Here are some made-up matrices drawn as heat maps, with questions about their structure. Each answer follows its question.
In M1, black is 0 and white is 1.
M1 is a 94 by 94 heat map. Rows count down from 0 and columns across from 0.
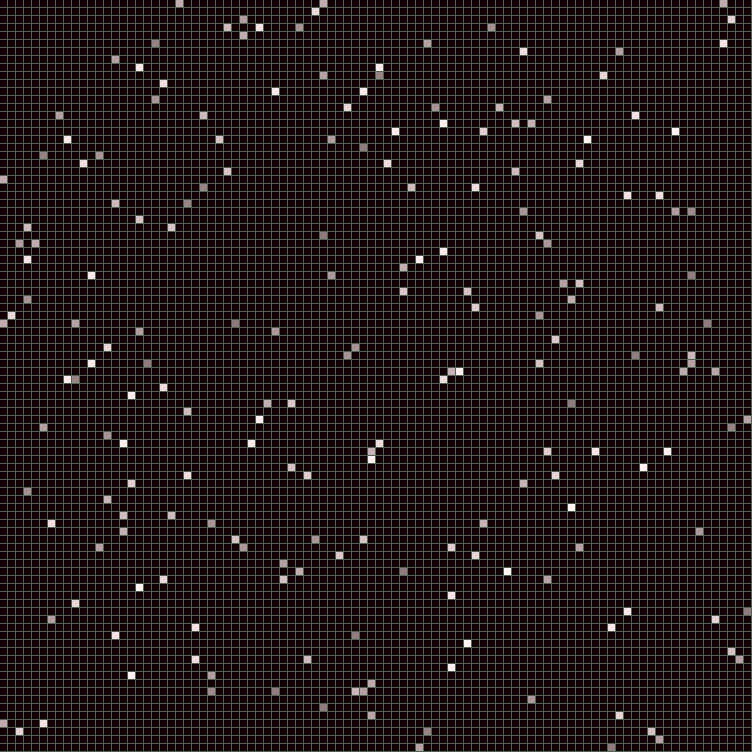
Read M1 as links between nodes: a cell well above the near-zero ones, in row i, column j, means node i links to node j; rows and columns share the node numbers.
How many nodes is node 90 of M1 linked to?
2
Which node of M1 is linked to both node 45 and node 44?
node 86
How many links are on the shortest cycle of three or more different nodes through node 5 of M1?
8
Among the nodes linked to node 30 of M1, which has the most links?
node 68
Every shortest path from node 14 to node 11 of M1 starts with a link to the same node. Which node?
node 79
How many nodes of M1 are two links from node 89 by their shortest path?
4
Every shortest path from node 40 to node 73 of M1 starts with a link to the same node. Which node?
node 9
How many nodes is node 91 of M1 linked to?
3
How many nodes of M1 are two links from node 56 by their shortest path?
6
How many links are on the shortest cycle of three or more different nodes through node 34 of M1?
4
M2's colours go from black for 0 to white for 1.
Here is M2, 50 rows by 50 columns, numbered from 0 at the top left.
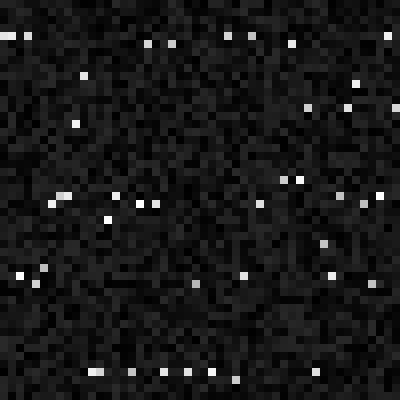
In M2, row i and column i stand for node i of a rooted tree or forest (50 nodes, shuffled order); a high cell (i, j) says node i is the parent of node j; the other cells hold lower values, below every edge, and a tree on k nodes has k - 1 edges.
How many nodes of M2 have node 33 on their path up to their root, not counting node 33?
4
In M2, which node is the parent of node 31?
4
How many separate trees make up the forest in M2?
6
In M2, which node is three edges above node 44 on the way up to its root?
15
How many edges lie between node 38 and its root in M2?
2
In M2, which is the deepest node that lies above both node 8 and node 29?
24
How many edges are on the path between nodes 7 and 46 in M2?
3
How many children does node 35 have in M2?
3
